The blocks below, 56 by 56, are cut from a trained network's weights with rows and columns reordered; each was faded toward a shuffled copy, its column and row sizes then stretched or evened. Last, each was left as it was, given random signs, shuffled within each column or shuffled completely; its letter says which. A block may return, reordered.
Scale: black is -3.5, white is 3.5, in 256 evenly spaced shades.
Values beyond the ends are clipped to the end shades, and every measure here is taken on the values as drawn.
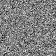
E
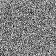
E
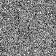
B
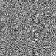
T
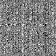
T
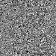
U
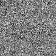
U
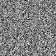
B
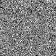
U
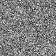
B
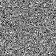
U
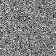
U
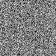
B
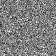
B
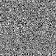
T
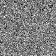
B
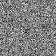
U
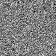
E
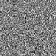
T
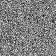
E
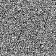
B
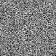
T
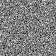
E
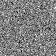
E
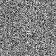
B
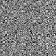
T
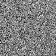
B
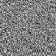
T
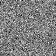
E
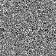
U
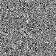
U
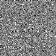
U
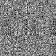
T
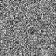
T
